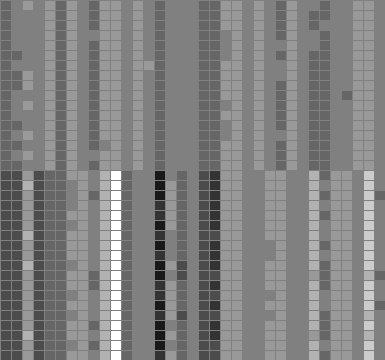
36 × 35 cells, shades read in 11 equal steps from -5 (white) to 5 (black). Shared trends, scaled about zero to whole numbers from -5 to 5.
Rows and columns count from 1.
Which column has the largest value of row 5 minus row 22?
11
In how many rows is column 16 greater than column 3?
16
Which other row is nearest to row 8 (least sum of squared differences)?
9
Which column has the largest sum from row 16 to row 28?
15
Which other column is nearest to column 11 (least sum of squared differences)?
34
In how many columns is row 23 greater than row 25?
1
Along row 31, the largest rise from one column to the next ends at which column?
12
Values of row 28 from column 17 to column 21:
2 0 2 2 -1
